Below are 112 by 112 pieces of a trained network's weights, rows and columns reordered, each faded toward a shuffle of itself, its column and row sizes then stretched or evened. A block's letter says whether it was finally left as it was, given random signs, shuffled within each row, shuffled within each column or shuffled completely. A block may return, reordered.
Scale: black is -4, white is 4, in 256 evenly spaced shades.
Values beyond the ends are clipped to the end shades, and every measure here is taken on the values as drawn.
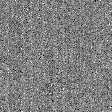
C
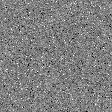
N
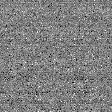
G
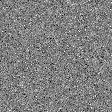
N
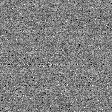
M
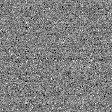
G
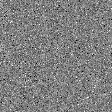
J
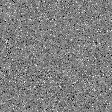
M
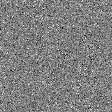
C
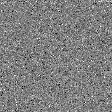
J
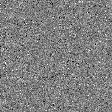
G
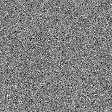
J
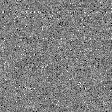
G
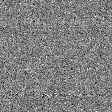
M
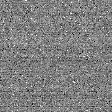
G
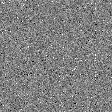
J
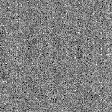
G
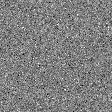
N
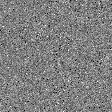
C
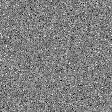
M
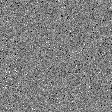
C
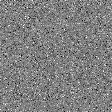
J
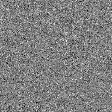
J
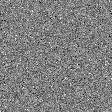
N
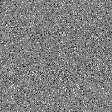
G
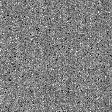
C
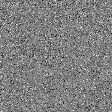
J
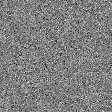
N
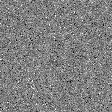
N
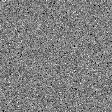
C
